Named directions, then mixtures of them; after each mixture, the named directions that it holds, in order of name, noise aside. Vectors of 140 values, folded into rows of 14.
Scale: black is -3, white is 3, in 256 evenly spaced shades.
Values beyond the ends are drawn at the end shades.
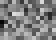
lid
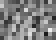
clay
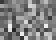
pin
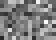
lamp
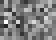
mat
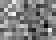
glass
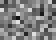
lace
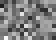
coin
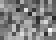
clay.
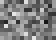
lamp, lid, mat.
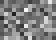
clay, coin, mat.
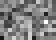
clay, lamp.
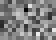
lid, pin.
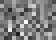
coin, pin.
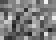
clay, lid, pin.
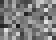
lamp, lid, mat.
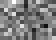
coin, glass, lamp.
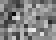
clay, coin, glass.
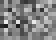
mat.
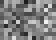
lamp, mat.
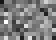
coin, mat, pin.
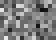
coin, lace, lamp.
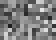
lamp, lid.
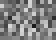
clay, pin.
